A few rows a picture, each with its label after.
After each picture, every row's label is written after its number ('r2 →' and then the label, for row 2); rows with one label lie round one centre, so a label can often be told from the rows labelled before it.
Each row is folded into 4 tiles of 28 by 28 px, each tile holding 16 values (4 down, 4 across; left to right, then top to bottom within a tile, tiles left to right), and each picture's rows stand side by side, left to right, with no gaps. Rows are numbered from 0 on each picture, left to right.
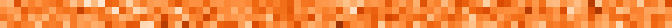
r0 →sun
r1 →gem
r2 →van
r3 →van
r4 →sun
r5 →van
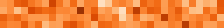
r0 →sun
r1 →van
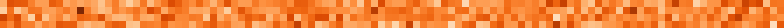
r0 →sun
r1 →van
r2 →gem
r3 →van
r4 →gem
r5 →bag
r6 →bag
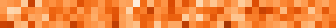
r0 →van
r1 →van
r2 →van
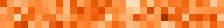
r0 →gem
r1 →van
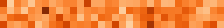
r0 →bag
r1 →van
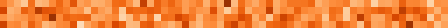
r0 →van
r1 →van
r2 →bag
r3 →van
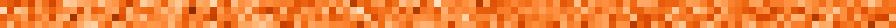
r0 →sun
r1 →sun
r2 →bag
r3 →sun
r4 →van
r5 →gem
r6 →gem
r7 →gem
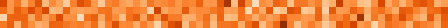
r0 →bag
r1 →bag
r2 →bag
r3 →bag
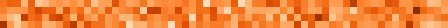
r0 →van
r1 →van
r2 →gem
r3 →sun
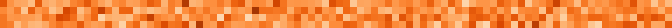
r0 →bag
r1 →gem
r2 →sun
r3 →gem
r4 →gem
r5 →gem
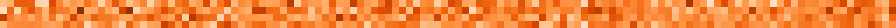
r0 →sun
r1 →gem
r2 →van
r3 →sun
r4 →gem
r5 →van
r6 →sun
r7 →bag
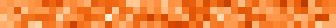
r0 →gem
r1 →gem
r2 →gem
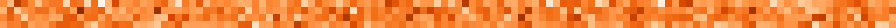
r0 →sun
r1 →bag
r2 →gem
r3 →sun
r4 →sun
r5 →sun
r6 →sun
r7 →gem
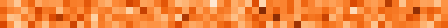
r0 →van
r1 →sun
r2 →van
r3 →sun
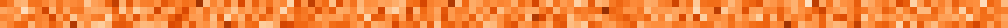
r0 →gem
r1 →bag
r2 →bag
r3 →bag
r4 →bag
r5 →van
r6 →bag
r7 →van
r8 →gem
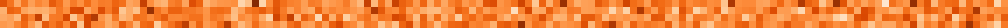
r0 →gem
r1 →van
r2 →van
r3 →van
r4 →gem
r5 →gem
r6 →gem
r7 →sun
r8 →sun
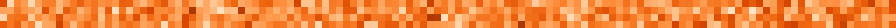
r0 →bag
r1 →sun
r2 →gem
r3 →gem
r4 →gem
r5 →van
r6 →bag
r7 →bag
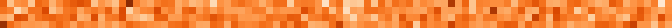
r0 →bag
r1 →sun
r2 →sun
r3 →van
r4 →bag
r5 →sun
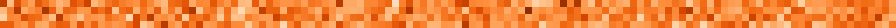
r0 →bag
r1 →gem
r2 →van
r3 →bag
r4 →sun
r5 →bag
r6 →gem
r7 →gem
